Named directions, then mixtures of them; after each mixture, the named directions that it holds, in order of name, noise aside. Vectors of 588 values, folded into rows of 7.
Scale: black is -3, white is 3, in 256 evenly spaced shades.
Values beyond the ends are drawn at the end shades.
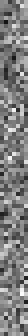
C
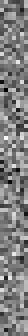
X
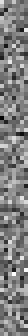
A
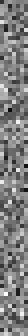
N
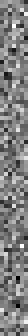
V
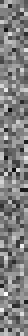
N, V.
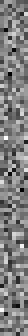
N, V, X.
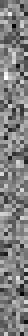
C, V.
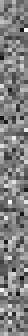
A, N.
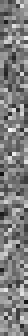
C.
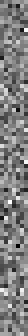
A, C, N.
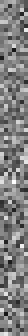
A, N, V.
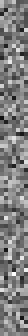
A.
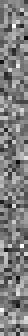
V.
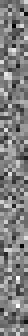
V.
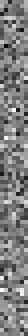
A, C, X.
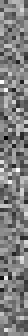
X.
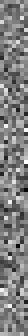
A, C, N.
